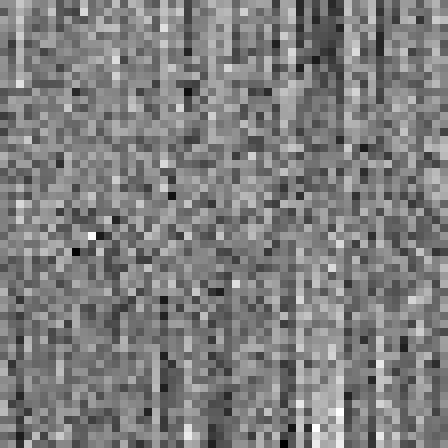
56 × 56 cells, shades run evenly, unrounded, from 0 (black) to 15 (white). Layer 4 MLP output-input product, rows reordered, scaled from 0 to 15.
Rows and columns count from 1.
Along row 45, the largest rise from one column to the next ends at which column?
22
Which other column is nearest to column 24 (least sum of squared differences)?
48
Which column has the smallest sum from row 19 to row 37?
47
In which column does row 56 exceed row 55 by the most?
4
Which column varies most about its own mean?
43
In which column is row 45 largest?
42
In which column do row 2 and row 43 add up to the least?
9
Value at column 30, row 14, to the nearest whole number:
10
